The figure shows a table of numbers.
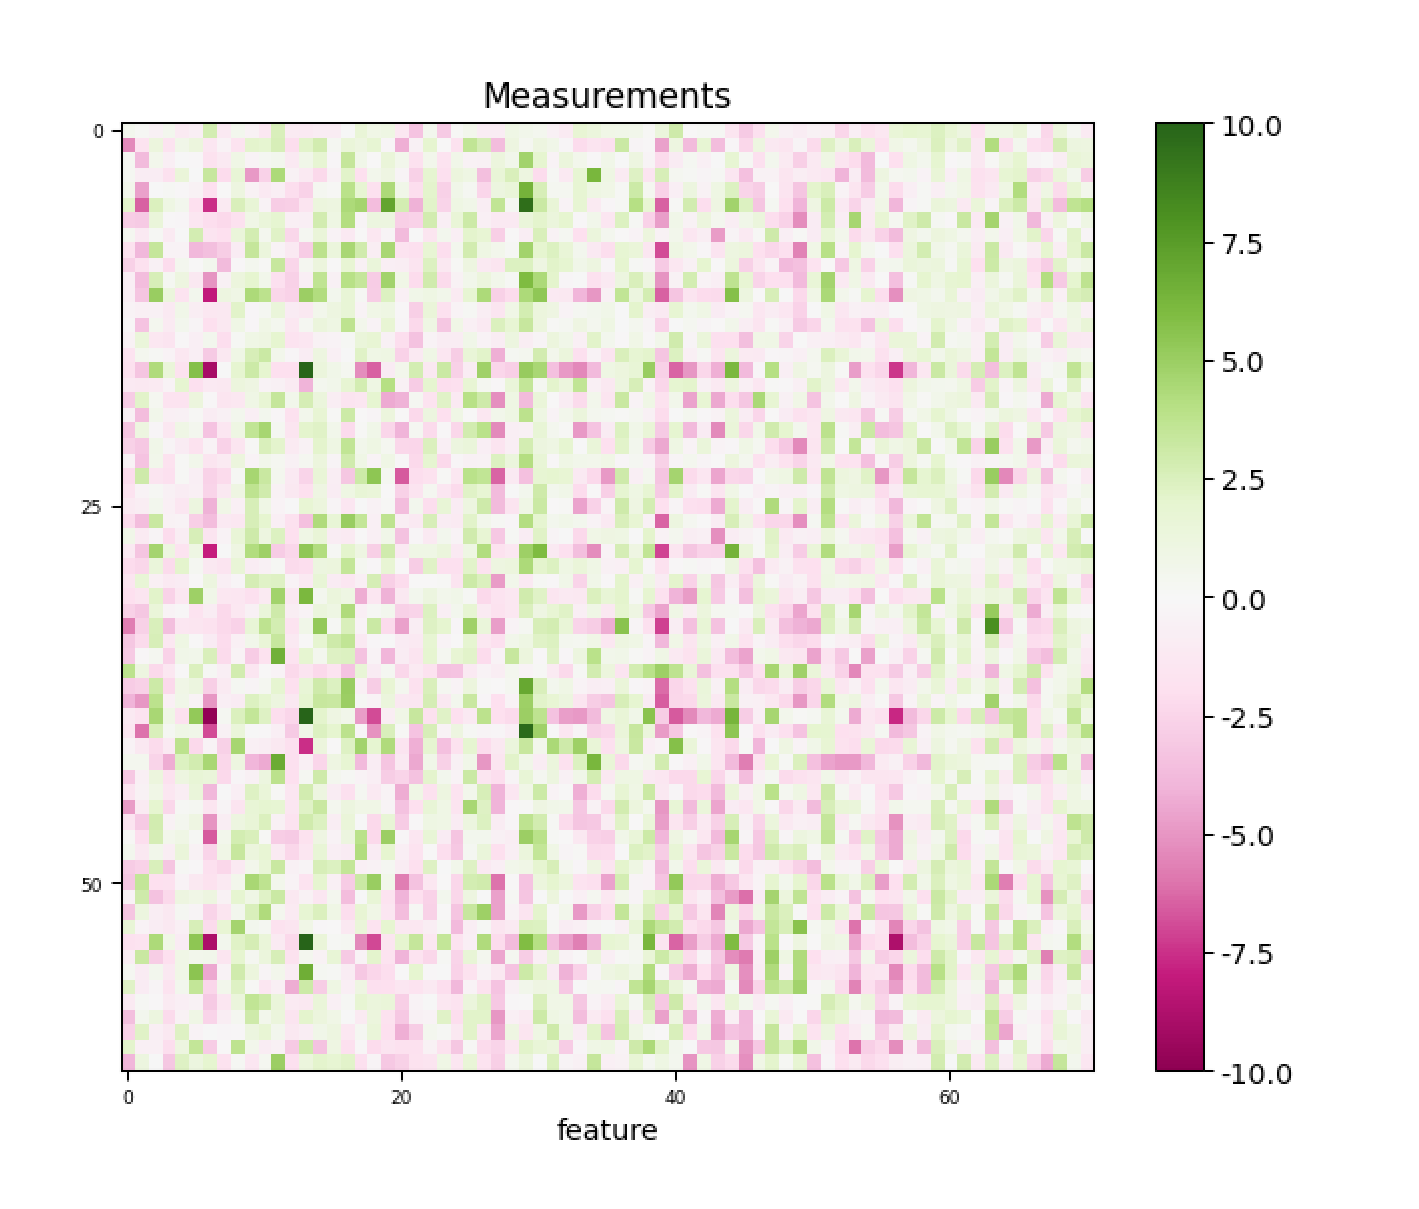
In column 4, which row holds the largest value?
41
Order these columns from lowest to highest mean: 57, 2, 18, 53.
53, 18, 57, 2
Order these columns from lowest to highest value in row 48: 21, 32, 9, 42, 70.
42, 21, 32, 9, 70
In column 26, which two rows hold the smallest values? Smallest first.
42, 3
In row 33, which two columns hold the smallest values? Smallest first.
39, 0
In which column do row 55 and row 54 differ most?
44
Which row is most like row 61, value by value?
57
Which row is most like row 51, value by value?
55
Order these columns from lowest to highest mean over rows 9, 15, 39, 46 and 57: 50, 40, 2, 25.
40, 50, 25, 2
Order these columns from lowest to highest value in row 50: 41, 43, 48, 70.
43, 41, 70, 48
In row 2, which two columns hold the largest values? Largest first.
29, 16
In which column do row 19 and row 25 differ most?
33
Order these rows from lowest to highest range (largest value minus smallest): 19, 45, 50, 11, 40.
19, 45, 50, 11, 40
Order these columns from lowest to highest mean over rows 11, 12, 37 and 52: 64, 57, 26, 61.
64, 57, 61, 26
